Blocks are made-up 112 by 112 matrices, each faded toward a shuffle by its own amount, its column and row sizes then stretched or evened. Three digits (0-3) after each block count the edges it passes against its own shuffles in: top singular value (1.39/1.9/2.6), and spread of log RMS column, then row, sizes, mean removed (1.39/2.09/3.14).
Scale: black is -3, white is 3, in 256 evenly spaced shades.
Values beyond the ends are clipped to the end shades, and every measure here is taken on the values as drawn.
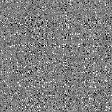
1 2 2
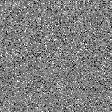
2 0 1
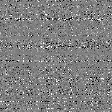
0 2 3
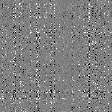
2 3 2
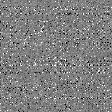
2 1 2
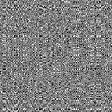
3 1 2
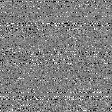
0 0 3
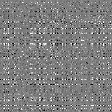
3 2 3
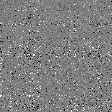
0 2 2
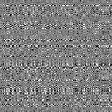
3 1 3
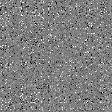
1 2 1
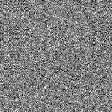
2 0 1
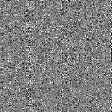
2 2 1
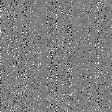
0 3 1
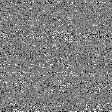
0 1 3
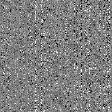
0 3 0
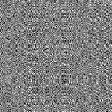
3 2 0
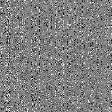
2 3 0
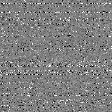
1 1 3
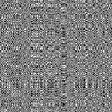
3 2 2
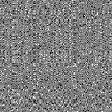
3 1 0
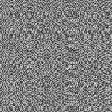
3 1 0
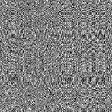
3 2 0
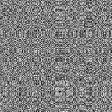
3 2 0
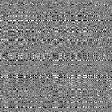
3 1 3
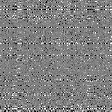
3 1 3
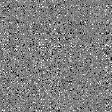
1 2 2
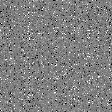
0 2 1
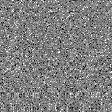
2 0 1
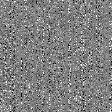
0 3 0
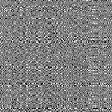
3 1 3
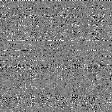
1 1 3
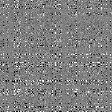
2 3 3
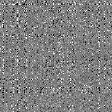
2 3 2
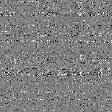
0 2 3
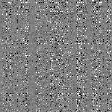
1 3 2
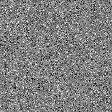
1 1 0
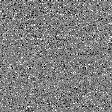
1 0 2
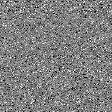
1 0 2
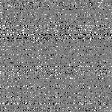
2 1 3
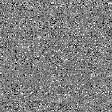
1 1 2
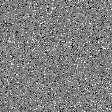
0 0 1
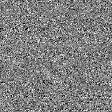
1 0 2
